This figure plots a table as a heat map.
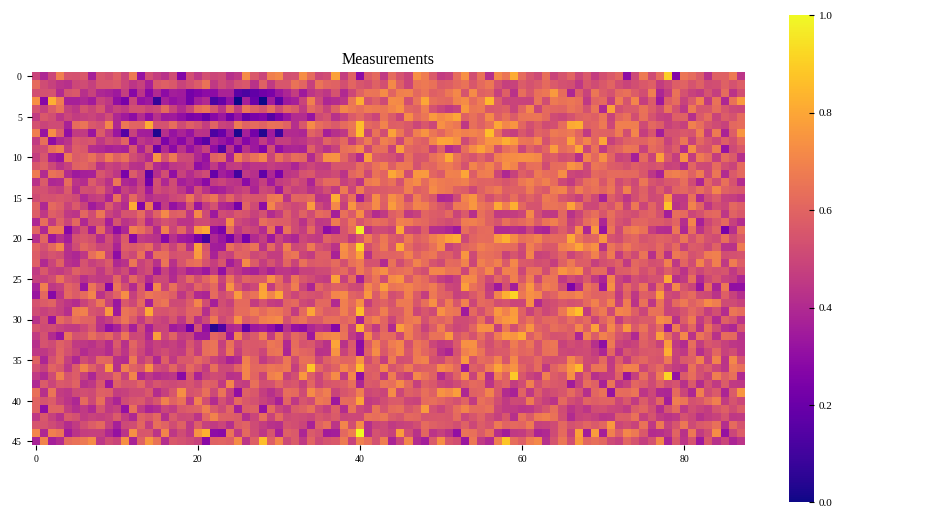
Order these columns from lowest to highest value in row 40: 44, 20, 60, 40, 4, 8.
4, 60, 44, 8, 20, 40
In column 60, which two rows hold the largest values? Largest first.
32, 10
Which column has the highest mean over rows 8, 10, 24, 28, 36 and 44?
40
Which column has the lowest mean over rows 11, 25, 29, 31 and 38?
23
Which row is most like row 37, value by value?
0
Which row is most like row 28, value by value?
22
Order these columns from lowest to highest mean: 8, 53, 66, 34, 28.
28, 8, 34, 66, 53
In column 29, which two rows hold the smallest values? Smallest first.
5, 2
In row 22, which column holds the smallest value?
10
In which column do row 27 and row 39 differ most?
59
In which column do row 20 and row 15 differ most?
21
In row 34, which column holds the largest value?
78
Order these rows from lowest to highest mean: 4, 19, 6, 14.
19, 14, 4, 6
